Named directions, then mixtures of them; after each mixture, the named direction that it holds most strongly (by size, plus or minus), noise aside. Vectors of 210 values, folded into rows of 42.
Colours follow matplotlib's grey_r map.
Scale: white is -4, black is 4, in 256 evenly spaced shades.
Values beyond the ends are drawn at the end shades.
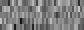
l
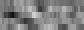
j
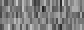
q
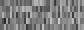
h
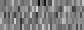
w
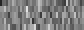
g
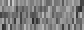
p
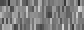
p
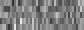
l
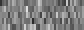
g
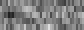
j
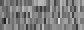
h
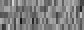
p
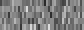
g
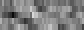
j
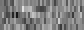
h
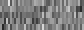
p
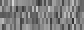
p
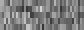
h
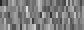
g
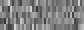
l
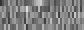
h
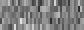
l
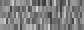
h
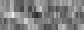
j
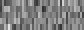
q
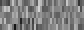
l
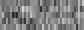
h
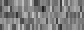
q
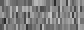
h
